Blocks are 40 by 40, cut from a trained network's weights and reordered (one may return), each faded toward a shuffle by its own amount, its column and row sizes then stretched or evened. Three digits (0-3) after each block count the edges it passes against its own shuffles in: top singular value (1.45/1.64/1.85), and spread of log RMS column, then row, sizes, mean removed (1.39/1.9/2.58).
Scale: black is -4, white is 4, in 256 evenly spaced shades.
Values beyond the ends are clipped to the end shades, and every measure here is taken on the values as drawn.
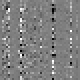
3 3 1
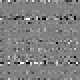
1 1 3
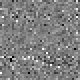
0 0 2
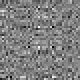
3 2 2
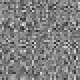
3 1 2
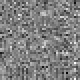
1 2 0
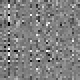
3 3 1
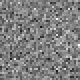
0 0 1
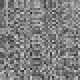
3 1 1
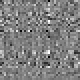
3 1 3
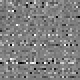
0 0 3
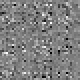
0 3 2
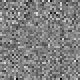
2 1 2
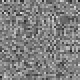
2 0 1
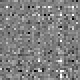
0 2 2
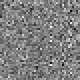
0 1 0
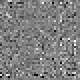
0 2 2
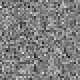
1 0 0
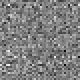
2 1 2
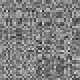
3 1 1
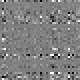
3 2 3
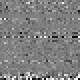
2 0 3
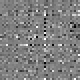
2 2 3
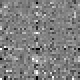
2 2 2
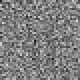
2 0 0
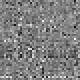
2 1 1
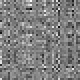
3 3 2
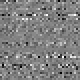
1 0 3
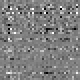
0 1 3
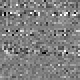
0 0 3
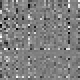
3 3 2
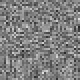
3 2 0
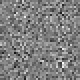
2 2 0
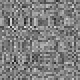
3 1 1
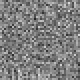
2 0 0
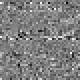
1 1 2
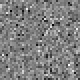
1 1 0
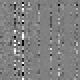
3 3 0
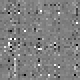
0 2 2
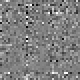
0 2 2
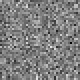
1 1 0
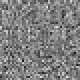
2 0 1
